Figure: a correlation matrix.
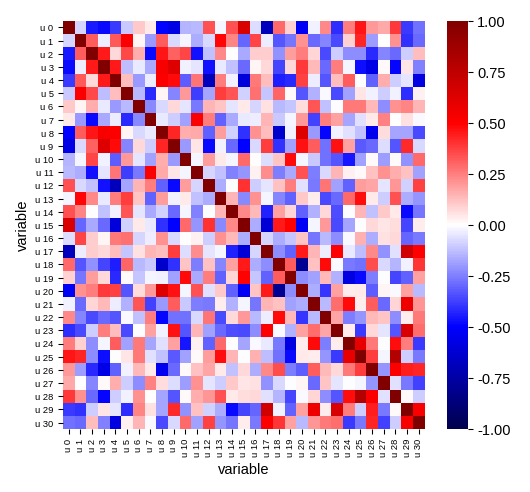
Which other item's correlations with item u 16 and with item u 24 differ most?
u 21
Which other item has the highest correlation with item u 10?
u 19
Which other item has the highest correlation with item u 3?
u 9
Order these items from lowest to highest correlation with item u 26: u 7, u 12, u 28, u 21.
u 7, u 12, u 21, u 28
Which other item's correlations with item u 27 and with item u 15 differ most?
u 4
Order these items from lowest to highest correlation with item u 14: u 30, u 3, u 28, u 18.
u 30, u 3, u 28, u 18
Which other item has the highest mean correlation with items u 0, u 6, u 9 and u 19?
u 15
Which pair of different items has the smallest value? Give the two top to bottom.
u 18, u 20
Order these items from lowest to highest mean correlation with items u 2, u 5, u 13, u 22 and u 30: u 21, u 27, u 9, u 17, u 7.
u 7, u 27, u 9, u 21, u 17
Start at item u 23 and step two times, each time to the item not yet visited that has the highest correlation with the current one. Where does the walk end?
u 17
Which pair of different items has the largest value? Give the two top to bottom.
u 25, u 28
